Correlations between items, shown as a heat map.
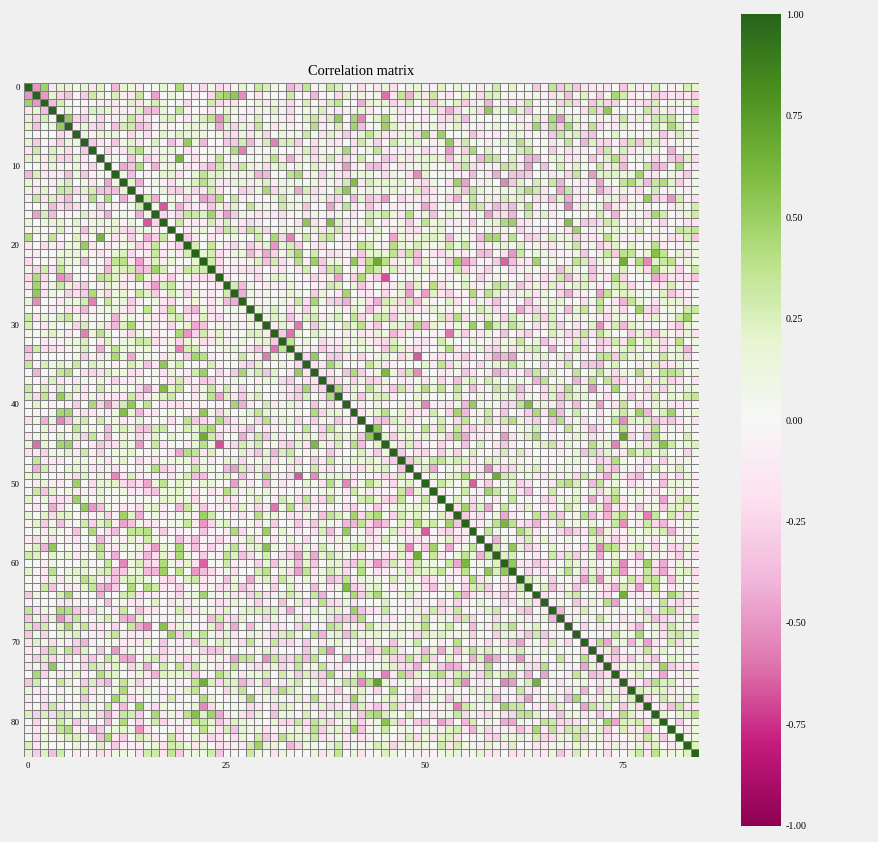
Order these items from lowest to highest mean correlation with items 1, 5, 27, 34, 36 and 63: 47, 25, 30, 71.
30, 47, 25, 71
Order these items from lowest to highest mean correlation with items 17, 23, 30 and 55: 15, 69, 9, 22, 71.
15, 22, 71, 69, 9
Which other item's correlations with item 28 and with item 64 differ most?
75
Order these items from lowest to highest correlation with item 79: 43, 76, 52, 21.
52, 76, 43, 21
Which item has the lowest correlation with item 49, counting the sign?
34
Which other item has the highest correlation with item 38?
17
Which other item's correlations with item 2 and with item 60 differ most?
55
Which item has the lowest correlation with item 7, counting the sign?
31
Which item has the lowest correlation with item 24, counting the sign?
45
